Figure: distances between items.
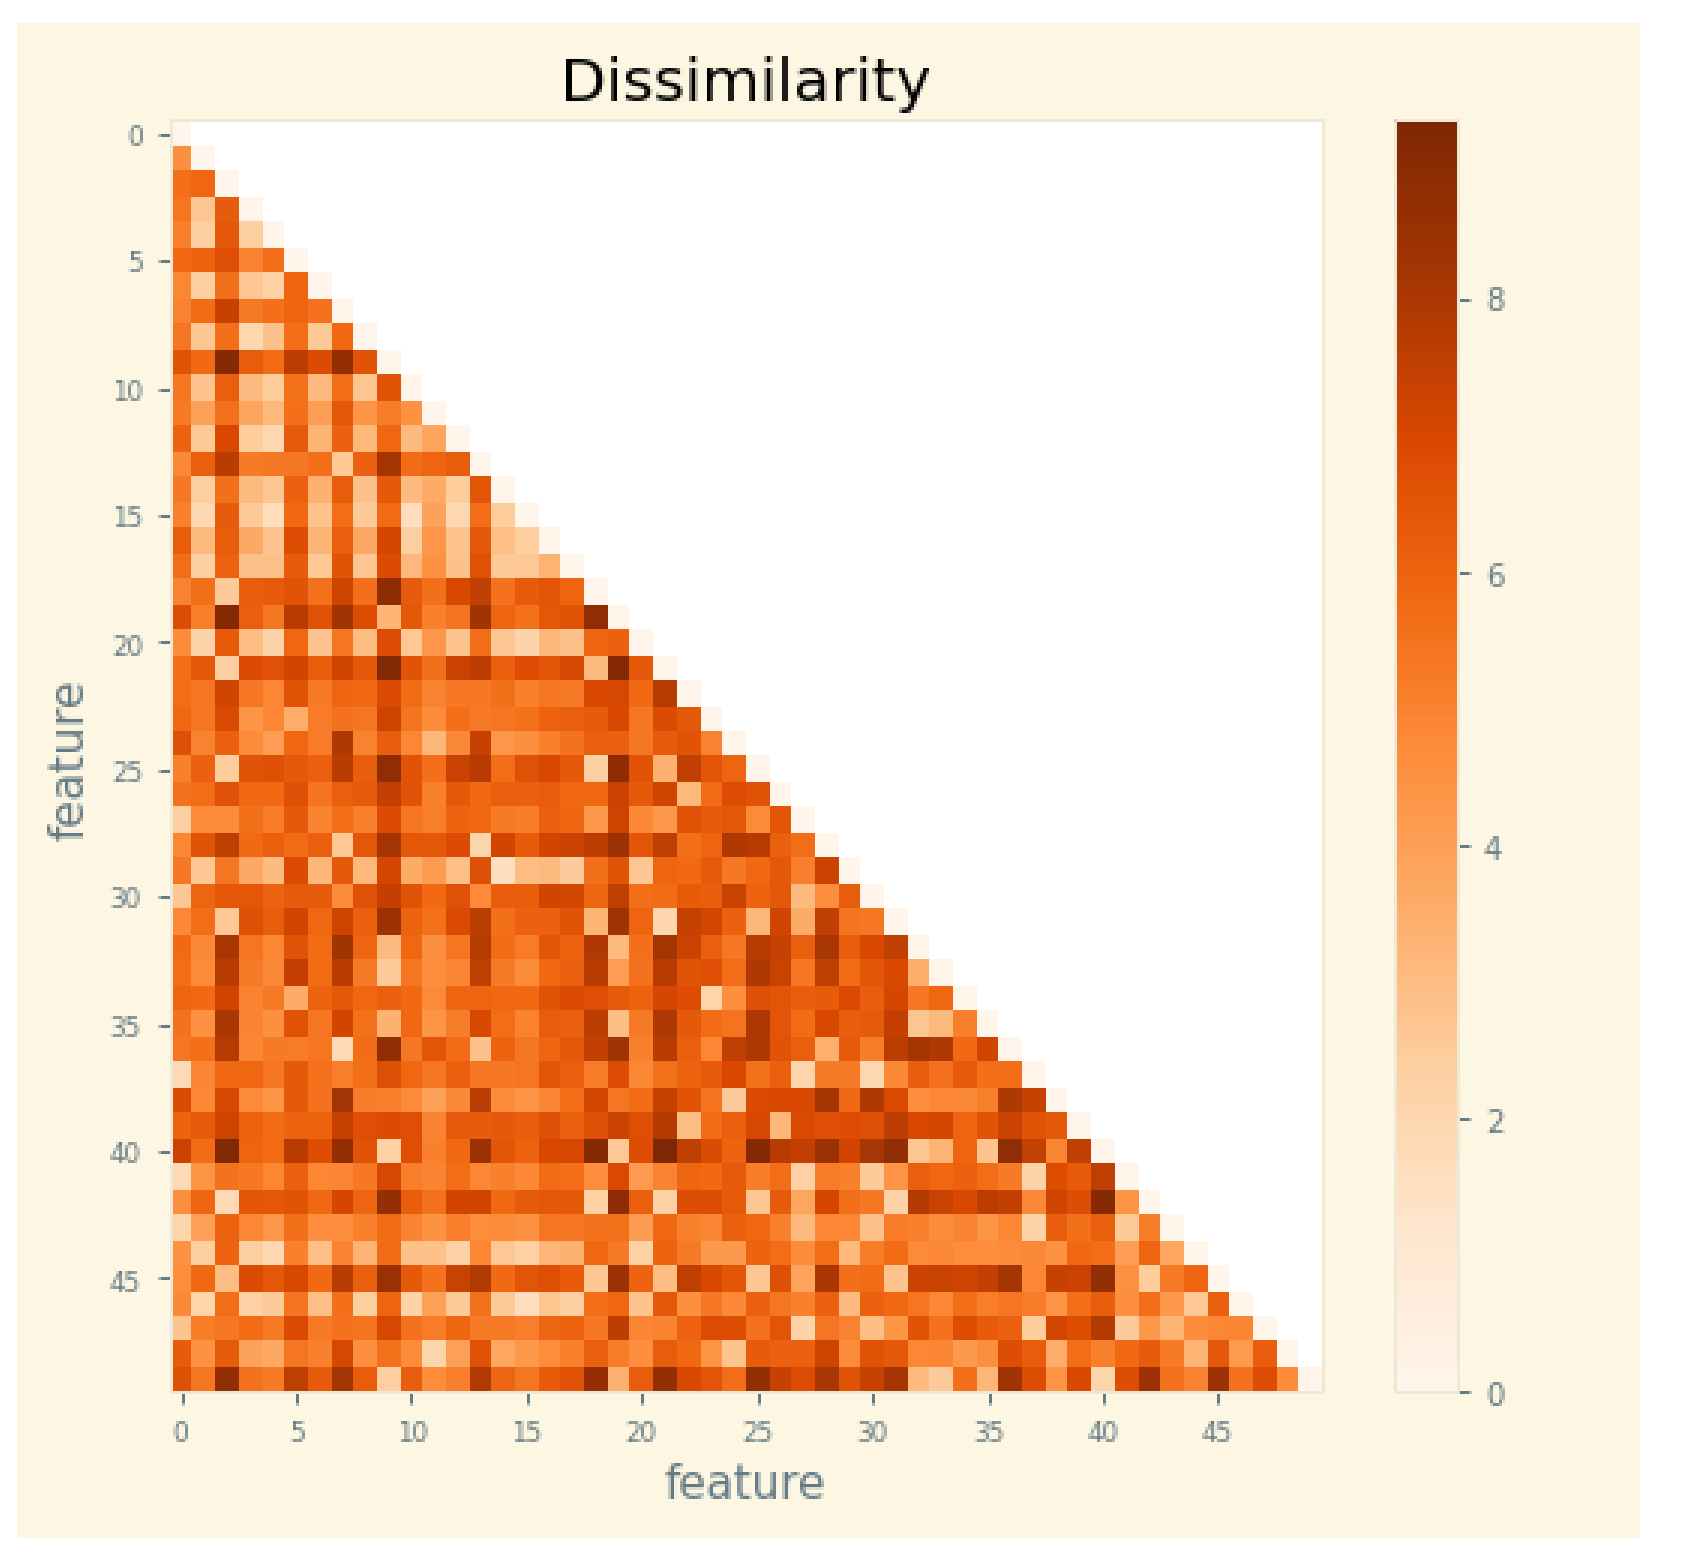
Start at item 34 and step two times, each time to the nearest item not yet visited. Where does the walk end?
5
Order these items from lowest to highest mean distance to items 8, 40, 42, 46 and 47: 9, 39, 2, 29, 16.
29, 16, 2, 9, 39
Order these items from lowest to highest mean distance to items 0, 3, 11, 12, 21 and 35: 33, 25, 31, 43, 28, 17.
43, 17, 33, 31, 25, 28
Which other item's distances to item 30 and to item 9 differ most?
40
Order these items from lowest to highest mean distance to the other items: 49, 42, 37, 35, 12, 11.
11, 12, 37, 35, 42, 49
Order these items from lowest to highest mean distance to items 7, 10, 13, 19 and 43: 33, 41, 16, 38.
41, 16, 33, 38
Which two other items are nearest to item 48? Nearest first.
11, 24
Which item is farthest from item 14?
28
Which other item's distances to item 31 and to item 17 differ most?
21
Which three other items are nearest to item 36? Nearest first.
7, 13, 28
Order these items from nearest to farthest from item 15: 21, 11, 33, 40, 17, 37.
17, 11, 33, 37, 40, 21
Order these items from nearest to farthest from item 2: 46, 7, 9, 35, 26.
46, 26, 7, 35, 9
